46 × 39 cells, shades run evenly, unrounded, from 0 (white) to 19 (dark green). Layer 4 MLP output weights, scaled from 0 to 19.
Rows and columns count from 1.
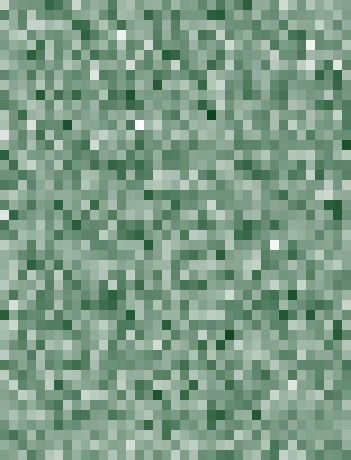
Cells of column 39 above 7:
37
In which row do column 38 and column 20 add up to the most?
21
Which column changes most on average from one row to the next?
1
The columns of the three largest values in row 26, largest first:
25, 33, 22
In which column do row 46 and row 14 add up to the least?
20
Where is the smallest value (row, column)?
13, 16
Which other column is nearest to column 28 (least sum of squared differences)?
27
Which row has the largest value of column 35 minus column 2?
31
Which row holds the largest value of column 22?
39
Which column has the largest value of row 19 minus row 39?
2
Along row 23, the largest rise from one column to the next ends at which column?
14
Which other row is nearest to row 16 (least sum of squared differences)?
43
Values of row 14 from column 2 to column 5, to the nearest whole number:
9 12 8 15
